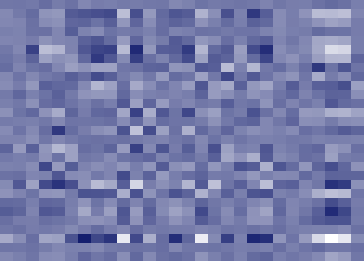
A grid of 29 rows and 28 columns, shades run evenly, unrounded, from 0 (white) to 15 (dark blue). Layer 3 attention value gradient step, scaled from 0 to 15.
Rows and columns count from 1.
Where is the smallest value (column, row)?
26, 27
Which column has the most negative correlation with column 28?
23
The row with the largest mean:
24
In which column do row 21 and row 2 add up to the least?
17
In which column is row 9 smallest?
25
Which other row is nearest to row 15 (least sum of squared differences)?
12
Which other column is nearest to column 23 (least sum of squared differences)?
19
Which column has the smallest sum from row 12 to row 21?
21
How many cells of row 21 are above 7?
21
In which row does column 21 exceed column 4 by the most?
6
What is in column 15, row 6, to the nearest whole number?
13
